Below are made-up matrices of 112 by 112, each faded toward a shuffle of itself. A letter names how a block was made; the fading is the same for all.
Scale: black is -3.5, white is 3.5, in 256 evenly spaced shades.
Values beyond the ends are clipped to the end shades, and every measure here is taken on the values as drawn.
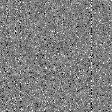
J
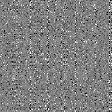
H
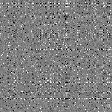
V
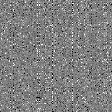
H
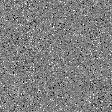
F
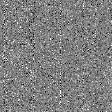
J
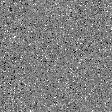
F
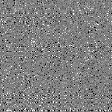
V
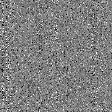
J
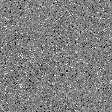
F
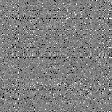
V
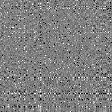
V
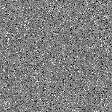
F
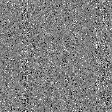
J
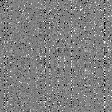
H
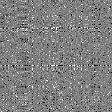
V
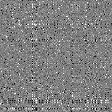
V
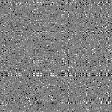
V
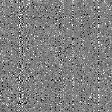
H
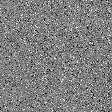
F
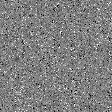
F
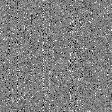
J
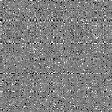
V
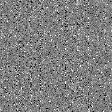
J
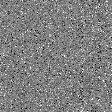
F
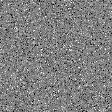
F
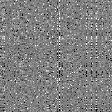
H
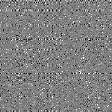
V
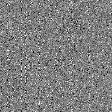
J
